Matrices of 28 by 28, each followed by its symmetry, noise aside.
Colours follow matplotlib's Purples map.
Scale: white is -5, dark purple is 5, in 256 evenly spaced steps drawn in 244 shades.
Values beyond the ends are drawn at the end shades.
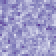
no symmetry.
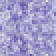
mirrored top to bottom.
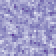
antisymmetric.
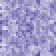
mirrored top to bottom.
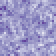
no symmetry.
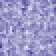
same after a half turn.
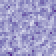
symmetric.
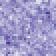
same after a half turn.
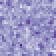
no symmetry.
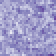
no symmetry.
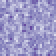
mirrored top to bottom.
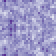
mirrored top to bottom.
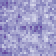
mirrored top to bottom.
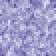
same after a half turn.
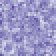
symmetric across the other diagonal.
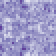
mirrored top to bottom.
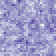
no symmetry.
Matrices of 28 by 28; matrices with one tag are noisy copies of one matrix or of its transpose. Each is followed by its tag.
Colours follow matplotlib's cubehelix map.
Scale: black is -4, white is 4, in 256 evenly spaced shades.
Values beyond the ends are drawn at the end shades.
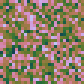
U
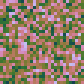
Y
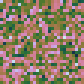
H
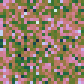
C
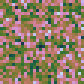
U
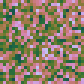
H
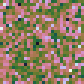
C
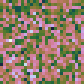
H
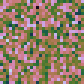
Y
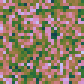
C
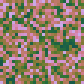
Y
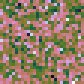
U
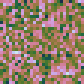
Y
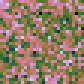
C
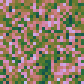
Y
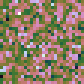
H
